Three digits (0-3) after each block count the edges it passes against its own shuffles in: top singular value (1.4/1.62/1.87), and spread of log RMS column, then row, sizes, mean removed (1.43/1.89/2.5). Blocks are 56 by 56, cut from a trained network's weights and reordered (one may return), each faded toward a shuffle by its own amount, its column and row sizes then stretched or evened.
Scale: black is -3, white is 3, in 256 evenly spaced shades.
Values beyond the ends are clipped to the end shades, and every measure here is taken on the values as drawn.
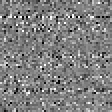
1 1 3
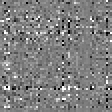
1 3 3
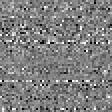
0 0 3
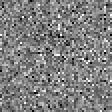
0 1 0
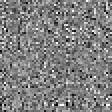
2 2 1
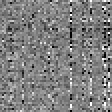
2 3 0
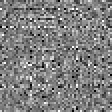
2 2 2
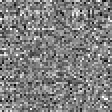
2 0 1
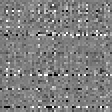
2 2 3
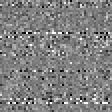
1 1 3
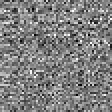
3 0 2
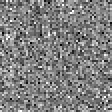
0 0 0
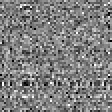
3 1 1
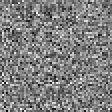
2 0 1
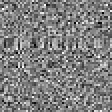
3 0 1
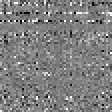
1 2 3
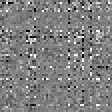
1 3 3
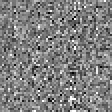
1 2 0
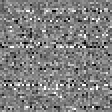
2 0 3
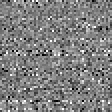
2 0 3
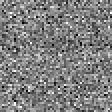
1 0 0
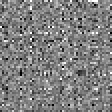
2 2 2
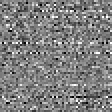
2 0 3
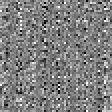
1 3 1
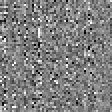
0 3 0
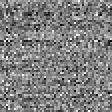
3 1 1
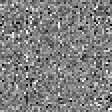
0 2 0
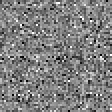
0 0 1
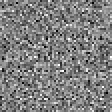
2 0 0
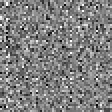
1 2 1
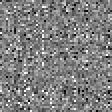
0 2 1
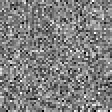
1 0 0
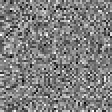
3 0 1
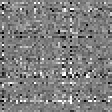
2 2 3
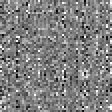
1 3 1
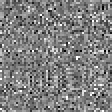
2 0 1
